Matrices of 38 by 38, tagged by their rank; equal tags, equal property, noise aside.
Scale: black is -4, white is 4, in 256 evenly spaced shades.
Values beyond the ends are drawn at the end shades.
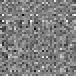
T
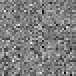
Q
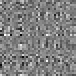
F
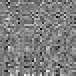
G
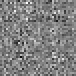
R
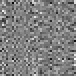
T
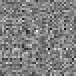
G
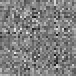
R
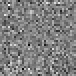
R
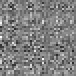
T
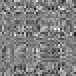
F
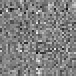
R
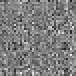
G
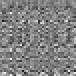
F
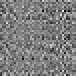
F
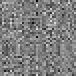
G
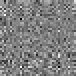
F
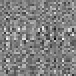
F
